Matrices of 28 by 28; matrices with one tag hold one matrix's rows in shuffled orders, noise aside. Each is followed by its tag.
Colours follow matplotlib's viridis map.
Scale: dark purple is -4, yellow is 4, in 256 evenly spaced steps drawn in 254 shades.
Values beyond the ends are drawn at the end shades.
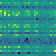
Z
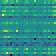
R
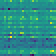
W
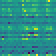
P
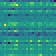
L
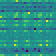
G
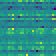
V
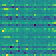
R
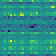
W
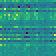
Z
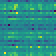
L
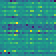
L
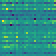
R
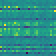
Z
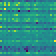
Z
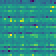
W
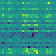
P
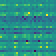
G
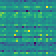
G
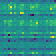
W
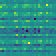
G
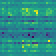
P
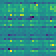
W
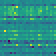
L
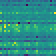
Z
